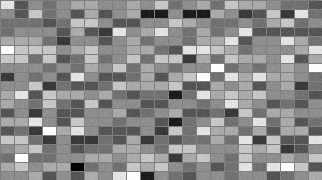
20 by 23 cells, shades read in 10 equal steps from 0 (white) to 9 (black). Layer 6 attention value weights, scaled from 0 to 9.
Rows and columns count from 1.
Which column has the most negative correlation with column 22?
18
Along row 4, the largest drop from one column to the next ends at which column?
9
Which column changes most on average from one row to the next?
13
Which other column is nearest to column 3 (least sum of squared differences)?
10
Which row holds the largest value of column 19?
16
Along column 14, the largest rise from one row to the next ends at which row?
7
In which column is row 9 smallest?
15
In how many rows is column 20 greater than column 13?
7
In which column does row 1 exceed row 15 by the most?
4
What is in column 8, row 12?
6
